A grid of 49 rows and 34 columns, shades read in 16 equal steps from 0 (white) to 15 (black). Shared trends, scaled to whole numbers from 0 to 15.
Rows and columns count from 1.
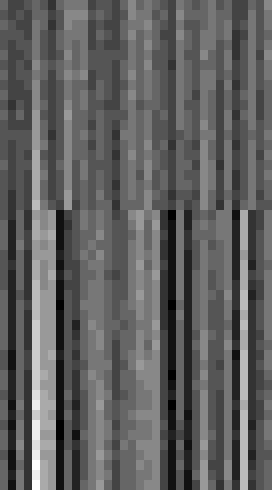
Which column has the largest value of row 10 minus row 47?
5
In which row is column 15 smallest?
33
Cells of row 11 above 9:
19
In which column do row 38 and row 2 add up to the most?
22
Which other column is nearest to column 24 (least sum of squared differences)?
8
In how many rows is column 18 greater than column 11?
12
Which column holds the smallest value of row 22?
31
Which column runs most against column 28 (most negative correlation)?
26
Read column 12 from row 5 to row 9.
11 10 10 11 11
